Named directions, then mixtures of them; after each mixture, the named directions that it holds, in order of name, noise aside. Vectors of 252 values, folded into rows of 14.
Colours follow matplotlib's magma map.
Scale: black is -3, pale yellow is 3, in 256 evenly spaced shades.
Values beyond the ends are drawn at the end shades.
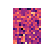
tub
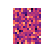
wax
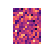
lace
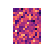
lace.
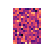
lace, tub.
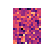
tub.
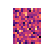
wax.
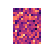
lace.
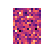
lace, wax.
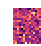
tub.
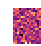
lace, tub.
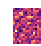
lace, wax.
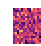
lace, wax.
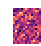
lace.
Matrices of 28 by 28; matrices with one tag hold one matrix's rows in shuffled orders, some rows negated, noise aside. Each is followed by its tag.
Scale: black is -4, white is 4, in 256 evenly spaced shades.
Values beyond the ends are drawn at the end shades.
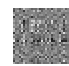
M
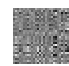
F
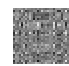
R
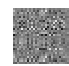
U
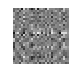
M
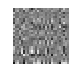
M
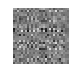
U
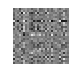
M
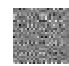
U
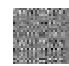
U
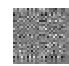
U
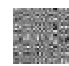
F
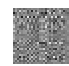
U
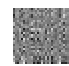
M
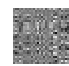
F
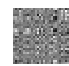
F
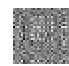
M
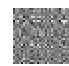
M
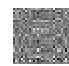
R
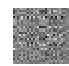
U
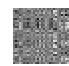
F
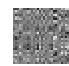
F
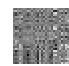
F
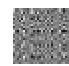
M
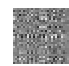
U
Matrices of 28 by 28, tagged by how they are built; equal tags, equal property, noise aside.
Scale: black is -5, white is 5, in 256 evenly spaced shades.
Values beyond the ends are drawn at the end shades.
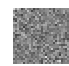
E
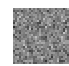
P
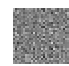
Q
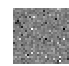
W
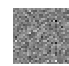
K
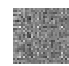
Q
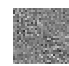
E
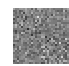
E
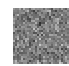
P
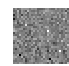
W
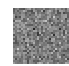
P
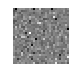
W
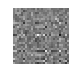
Q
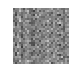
K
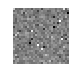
W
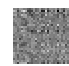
Q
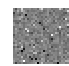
W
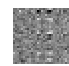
Q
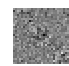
E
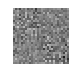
E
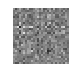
Q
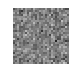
K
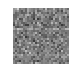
P
